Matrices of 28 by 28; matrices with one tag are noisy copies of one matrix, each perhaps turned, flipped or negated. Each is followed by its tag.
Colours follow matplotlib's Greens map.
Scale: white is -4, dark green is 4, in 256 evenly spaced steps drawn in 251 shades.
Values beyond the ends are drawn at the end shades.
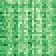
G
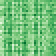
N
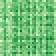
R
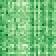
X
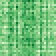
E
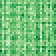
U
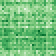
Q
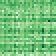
N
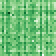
U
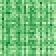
U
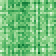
X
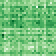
Q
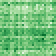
Q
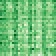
G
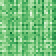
N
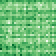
R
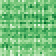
G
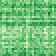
X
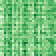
N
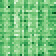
G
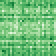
E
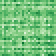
U
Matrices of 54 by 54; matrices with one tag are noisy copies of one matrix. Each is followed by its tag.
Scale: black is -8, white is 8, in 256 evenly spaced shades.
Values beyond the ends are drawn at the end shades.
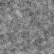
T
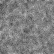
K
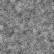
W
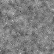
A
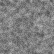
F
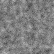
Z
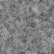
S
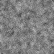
W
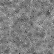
F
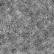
T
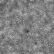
K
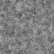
W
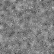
W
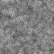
A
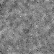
K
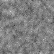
A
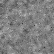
K
